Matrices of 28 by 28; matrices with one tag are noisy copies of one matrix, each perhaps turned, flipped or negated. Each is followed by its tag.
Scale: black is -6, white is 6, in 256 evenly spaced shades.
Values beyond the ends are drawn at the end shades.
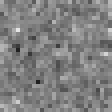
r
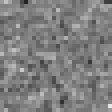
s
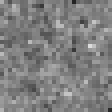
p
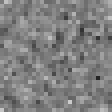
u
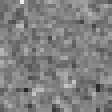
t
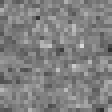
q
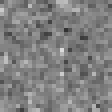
q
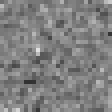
u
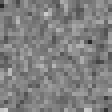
s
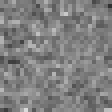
s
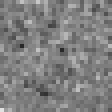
p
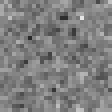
r
